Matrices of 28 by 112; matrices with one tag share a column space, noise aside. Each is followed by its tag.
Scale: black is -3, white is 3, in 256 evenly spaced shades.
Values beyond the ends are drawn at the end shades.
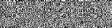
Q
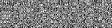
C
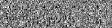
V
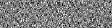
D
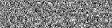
D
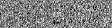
V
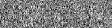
V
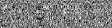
V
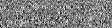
V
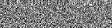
C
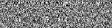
D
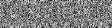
Q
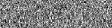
V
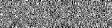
Q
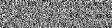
Q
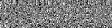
C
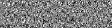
D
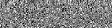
C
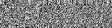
C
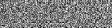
C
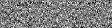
D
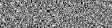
D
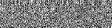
C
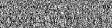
V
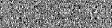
V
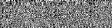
Q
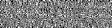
Q
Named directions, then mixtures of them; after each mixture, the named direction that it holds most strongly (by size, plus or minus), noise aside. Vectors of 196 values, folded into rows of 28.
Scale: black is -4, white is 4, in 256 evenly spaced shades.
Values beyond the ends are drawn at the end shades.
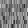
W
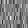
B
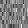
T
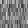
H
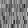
W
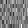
T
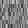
H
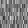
W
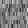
W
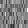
T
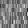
W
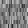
W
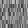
H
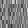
T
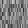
H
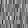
B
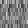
H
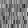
W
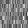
W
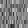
T
